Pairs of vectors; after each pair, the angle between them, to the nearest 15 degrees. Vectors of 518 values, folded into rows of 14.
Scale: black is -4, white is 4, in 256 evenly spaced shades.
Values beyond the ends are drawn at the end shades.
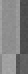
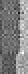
150 degrees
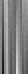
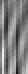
150 degrees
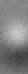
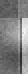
60 degrees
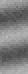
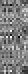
105 degrees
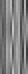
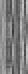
165 degrees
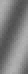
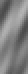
135 degrees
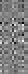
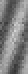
75 degrees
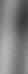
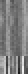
90 degrees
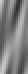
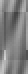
30 degrees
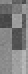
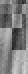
30 degrees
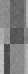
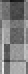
45 degrees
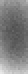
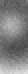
60 degrees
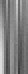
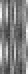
75 degrees
